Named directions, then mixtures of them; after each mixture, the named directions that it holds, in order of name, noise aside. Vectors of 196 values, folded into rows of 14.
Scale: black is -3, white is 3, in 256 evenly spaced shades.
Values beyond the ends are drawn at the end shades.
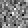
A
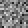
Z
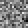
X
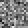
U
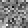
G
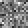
U.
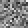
G, U, Z.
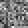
U.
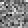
A, U, X.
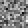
A, X.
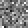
Z.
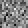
A.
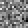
X.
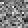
A, U, X.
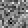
G, Z.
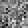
G, U, X.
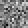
G, Z.
